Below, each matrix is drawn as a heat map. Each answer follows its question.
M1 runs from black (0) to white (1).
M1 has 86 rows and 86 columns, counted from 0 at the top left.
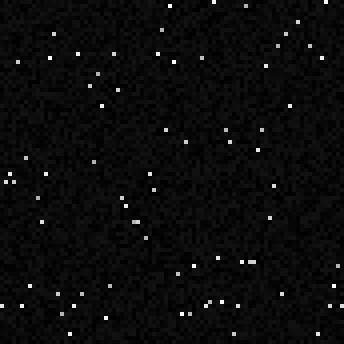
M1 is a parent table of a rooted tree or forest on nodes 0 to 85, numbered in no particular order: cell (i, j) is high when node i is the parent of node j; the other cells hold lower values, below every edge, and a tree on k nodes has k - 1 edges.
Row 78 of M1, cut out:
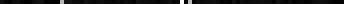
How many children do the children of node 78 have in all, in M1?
5
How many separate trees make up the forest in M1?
10
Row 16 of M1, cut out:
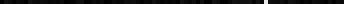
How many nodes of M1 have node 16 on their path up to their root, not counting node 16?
3
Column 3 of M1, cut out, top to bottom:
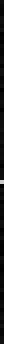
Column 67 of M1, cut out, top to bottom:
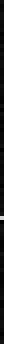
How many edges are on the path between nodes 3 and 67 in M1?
8
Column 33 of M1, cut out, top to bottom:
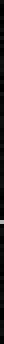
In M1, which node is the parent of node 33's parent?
75
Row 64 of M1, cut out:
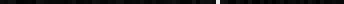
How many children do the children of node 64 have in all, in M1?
1
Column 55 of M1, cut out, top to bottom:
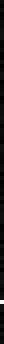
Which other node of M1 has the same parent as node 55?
52
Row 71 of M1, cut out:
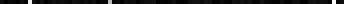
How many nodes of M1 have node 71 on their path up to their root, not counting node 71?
11
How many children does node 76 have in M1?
7
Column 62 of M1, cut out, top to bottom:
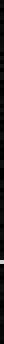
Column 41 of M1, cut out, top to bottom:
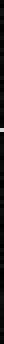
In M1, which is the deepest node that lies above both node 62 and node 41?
32
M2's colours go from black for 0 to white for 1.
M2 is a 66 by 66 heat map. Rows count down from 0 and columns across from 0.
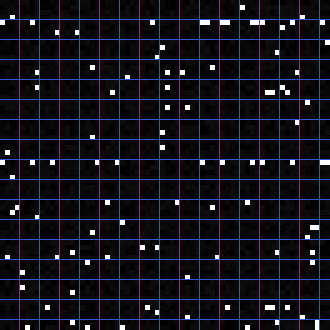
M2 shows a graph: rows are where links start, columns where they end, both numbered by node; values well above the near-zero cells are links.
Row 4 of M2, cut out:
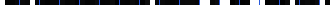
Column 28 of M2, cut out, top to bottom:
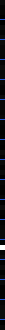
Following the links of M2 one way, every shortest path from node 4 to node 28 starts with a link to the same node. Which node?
node 40
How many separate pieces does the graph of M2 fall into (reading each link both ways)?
6
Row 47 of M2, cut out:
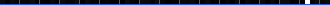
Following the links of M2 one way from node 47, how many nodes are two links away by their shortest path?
6
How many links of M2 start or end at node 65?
7
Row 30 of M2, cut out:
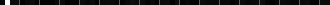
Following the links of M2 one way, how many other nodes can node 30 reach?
2
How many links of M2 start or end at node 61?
8
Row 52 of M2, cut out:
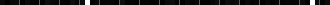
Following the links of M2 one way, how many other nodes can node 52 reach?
6
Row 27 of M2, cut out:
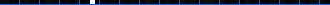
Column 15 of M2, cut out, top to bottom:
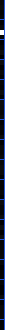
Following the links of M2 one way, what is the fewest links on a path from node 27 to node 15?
5
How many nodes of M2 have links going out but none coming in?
7
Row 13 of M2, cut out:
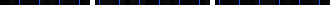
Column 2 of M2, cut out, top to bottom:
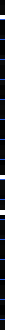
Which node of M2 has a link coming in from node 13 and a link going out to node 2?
node 42
